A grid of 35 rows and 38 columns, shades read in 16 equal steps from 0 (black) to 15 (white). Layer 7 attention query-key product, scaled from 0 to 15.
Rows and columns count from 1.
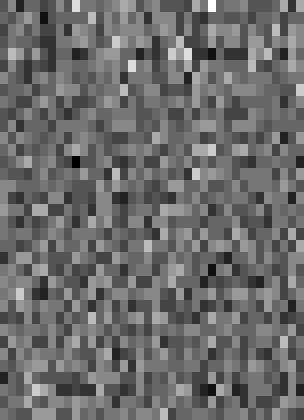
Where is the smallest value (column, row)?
10, 14
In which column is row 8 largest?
38
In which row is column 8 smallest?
33
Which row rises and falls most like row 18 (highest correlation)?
23
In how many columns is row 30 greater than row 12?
14
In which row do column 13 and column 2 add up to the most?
5
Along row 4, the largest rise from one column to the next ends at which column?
15
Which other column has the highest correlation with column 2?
22
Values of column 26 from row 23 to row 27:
7 2 7 3 6
